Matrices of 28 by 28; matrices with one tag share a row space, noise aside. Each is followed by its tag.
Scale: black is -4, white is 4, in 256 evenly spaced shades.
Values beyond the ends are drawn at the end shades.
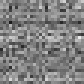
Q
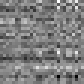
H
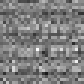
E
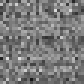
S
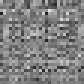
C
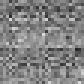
Q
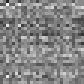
S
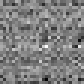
E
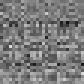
C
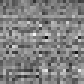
E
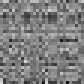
C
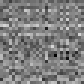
C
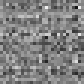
E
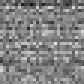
S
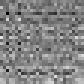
S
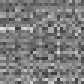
H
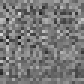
S
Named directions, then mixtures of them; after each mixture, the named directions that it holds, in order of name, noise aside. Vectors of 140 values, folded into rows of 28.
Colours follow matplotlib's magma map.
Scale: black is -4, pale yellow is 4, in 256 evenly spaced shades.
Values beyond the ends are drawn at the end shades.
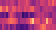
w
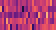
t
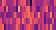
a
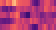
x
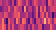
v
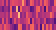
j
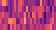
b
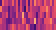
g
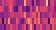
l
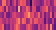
a.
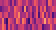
v.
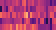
g, w.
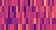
g, j.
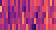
g, t.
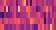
a, w.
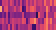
g, t, w.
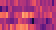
w.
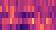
w.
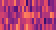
a, v, w.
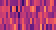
j.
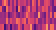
a, t.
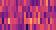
b, l, w.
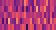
l, v.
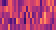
b.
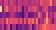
t, w.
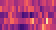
w.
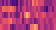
g, x.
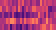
b, t, w.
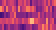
a, w.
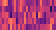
b.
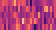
a, x.
